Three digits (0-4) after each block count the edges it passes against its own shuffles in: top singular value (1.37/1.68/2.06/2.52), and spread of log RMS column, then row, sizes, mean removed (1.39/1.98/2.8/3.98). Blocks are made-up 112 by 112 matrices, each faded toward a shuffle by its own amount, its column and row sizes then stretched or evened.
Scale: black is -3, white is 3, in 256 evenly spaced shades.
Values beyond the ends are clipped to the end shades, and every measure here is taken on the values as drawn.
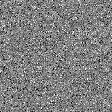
2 0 0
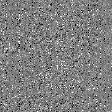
0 3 1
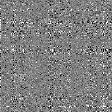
3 3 3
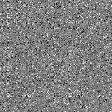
3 1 1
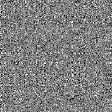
3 2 2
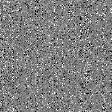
0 3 0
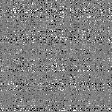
0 3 4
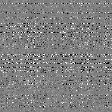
2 2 4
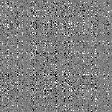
3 4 3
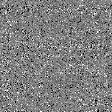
0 2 2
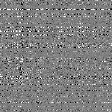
1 2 4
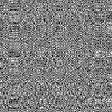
4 0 2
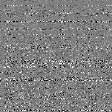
0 2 4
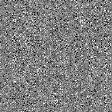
0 3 1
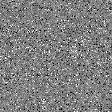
0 0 2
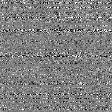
2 1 4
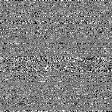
1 0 4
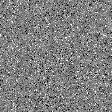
0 1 0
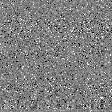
2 0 2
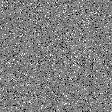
1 0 1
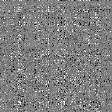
2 3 3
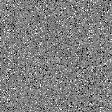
1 2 0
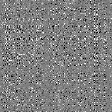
4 3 3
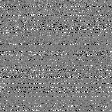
0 0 4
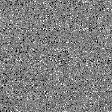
1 1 2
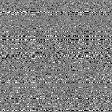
4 0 4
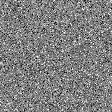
0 0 0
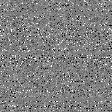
0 0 3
